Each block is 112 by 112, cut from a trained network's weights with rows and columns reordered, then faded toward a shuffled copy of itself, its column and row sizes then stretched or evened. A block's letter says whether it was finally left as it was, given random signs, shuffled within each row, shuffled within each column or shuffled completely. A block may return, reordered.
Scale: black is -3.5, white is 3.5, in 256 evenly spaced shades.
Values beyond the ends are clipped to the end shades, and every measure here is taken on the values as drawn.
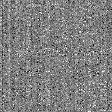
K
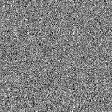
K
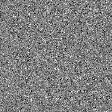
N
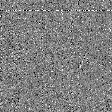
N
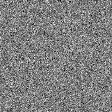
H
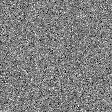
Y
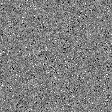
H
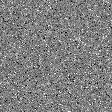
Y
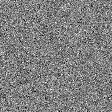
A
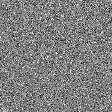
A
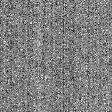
K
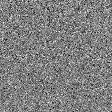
A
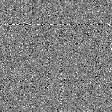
K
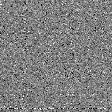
K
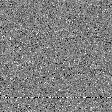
A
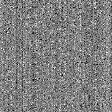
K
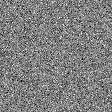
Y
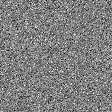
Y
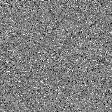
A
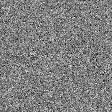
A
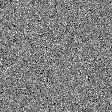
Y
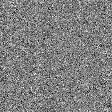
H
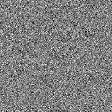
K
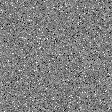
Y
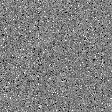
H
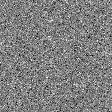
Y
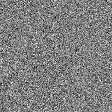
H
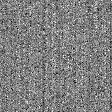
H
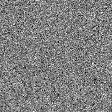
H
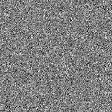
K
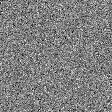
Y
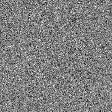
H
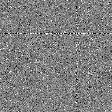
N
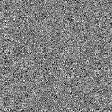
K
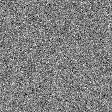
Y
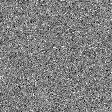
Y
